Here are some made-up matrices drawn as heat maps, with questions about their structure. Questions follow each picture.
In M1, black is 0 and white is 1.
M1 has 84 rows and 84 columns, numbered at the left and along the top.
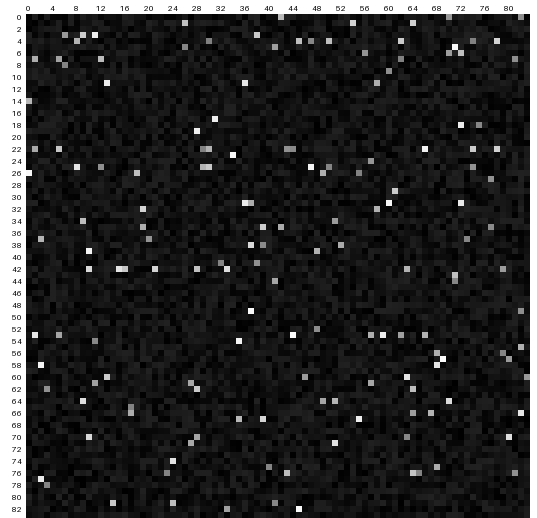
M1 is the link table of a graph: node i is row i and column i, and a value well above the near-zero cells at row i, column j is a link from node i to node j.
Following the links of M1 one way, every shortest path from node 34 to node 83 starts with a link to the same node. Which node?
node 9
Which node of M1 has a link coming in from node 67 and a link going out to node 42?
node 35
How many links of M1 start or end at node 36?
2
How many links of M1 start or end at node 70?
7
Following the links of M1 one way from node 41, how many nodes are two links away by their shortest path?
5
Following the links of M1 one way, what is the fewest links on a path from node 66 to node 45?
2
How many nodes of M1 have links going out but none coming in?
6
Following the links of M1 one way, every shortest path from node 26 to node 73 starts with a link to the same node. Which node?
node 49
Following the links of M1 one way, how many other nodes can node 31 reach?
11
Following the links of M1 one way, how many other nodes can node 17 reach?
12
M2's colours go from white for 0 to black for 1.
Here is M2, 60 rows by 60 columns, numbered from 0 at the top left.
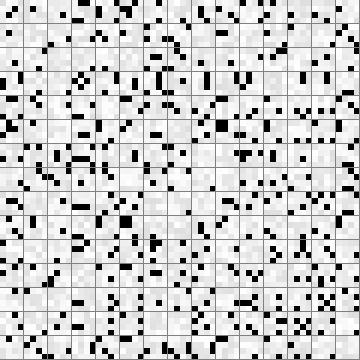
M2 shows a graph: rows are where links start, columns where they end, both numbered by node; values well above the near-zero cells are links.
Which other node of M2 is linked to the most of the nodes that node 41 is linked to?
node 39
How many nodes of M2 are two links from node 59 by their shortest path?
2
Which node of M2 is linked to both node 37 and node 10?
node 33
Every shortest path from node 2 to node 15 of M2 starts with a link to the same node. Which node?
node 48
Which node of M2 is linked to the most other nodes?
node 13
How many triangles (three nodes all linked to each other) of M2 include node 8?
6
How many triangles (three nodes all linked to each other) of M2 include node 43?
8
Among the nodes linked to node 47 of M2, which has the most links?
node 53
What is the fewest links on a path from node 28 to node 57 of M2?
2
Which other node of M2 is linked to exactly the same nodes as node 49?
node 32
